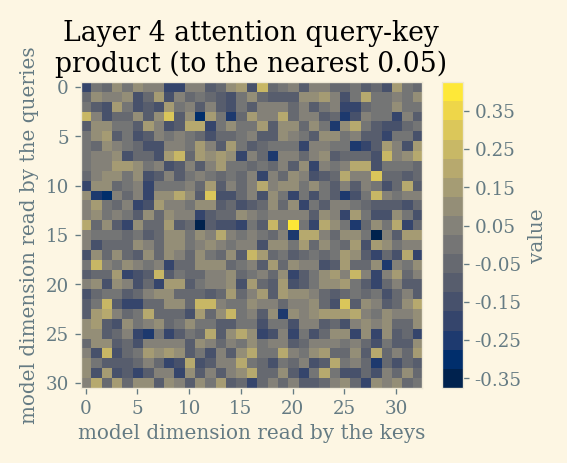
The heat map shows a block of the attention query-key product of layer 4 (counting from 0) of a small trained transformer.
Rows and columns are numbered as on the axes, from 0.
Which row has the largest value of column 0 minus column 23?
3
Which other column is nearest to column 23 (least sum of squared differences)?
30
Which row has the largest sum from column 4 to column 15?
16
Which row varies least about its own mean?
26
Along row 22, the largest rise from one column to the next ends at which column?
25
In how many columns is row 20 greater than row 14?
16
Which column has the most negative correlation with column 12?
6
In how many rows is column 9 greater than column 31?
15
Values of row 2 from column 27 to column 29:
-0.05 0 0
